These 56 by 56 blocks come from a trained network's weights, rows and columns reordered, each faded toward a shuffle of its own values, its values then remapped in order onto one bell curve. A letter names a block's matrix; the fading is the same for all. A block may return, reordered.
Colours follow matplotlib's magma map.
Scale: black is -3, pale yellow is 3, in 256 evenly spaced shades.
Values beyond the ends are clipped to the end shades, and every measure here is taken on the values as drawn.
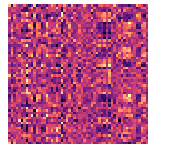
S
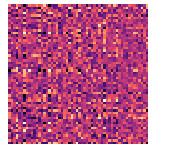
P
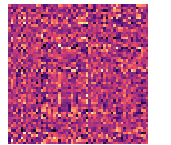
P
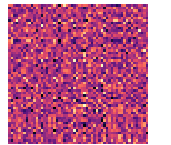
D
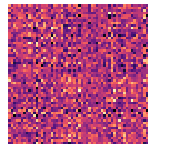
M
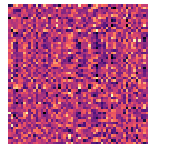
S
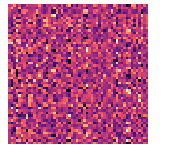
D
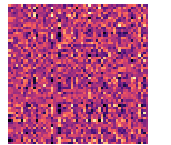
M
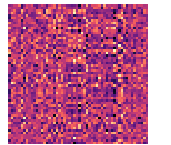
S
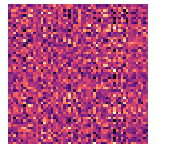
D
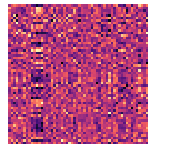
S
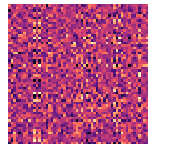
P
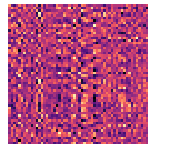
S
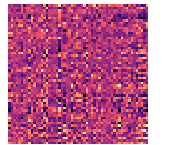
M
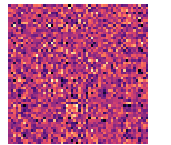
D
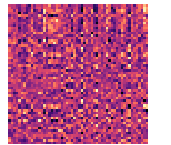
S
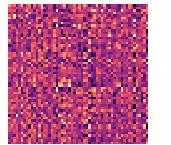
S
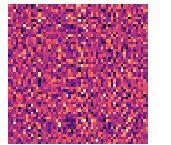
D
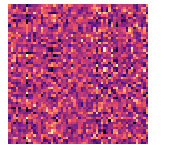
D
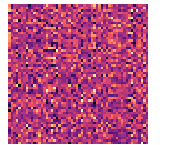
D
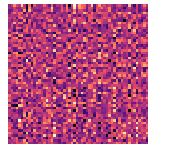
D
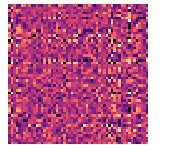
P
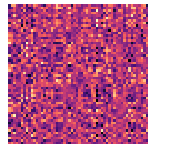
D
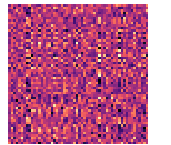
S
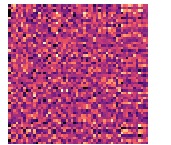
S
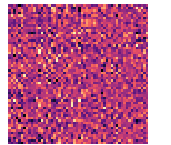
D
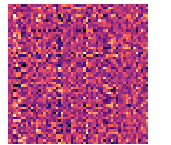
M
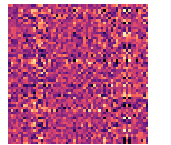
P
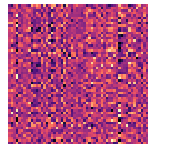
S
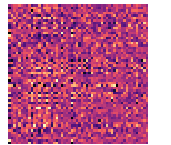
P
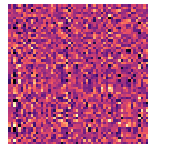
D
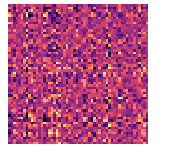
M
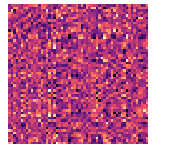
D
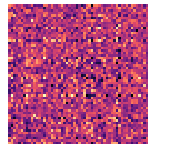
P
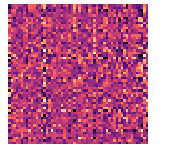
M
